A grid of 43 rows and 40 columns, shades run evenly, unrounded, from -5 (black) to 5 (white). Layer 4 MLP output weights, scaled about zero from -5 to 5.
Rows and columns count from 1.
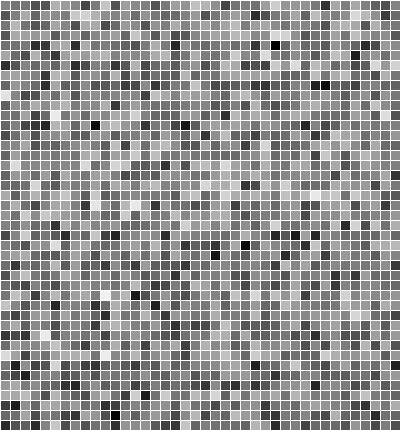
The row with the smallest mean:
9
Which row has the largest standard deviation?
7
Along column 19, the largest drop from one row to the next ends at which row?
13
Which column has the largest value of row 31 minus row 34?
1
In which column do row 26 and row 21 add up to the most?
14
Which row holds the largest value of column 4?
19
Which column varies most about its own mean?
6
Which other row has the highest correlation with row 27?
37
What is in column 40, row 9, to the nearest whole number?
-1
